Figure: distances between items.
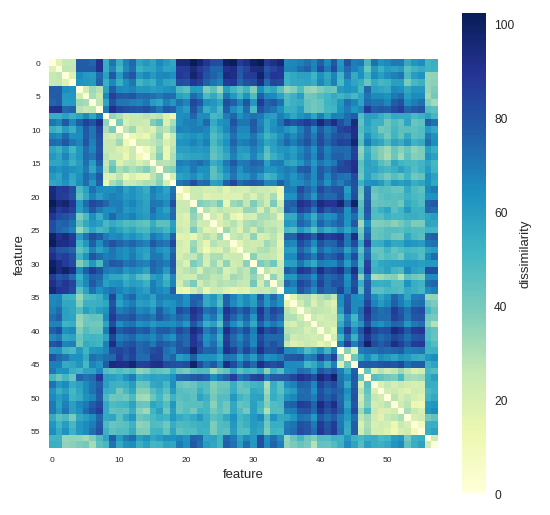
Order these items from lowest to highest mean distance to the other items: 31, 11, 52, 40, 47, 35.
52, 11, 35, 31, 47, 40
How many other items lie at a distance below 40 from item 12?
10
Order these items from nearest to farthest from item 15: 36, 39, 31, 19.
36, 39, 19, 31
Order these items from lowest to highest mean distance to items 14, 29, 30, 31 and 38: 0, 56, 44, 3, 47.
56, 44, 3, 47, 0
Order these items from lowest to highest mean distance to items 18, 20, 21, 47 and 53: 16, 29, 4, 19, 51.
51, 19, 29, 16, 4
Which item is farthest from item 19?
0
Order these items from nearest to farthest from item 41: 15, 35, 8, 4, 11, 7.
35, 4, 7, 8, 15, 11
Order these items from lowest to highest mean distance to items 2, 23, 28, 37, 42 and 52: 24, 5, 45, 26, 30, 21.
24, 30, 5, 26, 21, 45
